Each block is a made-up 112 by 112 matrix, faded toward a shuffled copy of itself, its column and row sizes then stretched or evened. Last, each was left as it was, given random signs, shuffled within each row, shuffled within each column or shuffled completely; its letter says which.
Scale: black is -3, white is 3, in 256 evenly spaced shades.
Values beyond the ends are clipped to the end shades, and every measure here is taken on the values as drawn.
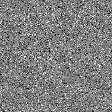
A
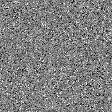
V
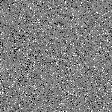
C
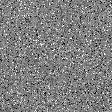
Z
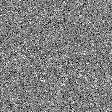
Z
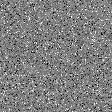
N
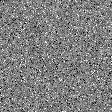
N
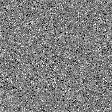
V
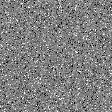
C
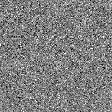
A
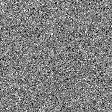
Z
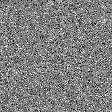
C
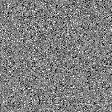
A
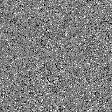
V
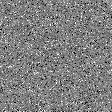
Z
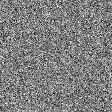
Z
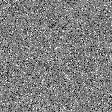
N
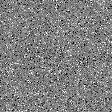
V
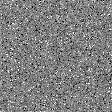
C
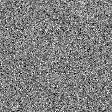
V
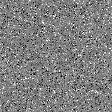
C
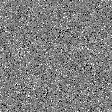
V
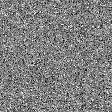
Z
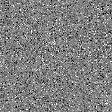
A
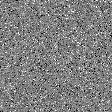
Z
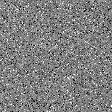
Z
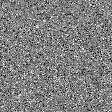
Z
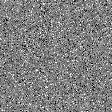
C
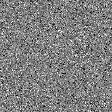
V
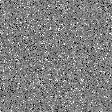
V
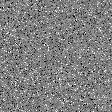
N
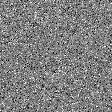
N
